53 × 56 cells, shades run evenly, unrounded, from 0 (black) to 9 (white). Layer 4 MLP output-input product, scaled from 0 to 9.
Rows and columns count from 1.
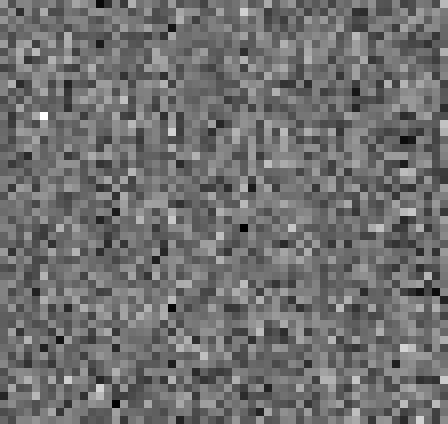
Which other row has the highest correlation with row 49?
42
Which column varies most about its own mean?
51
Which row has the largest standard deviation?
48
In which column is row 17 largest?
22
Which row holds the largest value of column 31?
2
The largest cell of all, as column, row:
6, 15
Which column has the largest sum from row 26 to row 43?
28
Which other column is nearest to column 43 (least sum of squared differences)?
27
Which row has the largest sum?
38
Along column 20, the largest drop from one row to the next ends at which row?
33
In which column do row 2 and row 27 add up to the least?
45
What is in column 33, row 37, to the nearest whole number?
2
